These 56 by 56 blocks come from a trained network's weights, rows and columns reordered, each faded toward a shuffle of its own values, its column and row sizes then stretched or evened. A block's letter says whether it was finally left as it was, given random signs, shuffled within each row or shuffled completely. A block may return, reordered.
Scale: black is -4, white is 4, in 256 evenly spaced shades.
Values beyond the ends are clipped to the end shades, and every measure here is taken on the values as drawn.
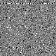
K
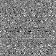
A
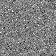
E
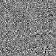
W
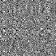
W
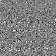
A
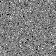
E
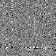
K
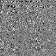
K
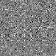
W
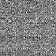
W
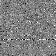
A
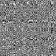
W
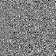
W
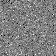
E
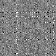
W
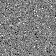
E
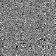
K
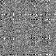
W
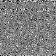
K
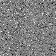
E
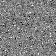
E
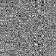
W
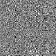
W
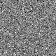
E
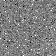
E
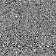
K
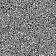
E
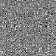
W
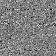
A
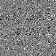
K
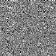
K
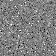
E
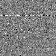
A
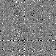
K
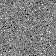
E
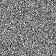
E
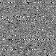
A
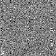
W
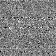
A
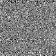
K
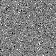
E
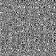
W
